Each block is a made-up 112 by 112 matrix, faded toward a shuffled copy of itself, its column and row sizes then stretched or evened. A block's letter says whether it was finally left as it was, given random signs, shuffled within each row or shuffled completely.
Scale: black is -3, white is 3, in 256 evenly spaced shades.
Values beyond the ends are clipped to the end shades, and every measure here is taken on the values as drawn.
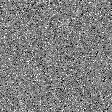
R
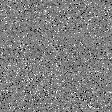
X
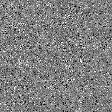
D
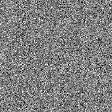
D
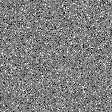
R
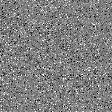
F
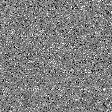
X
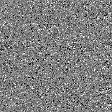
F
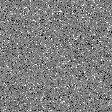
X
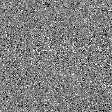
F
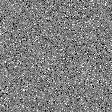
R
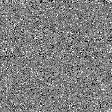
D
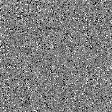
F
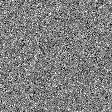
R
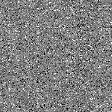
D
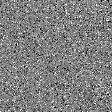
F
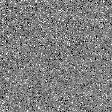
F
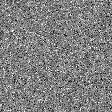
R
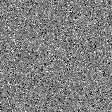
R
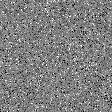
R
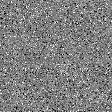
X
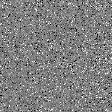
F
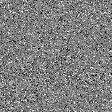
X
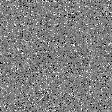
F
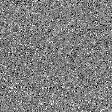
F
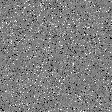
R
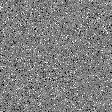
R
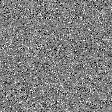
X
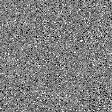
F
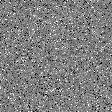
R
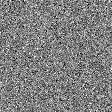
R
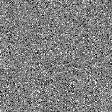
D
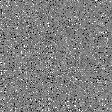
D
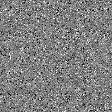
F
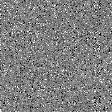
F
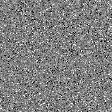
F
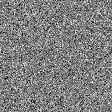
R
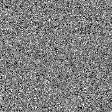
F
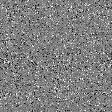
X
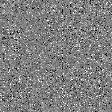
D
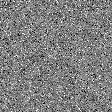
R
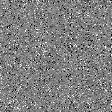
D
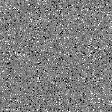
D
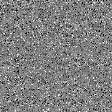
D
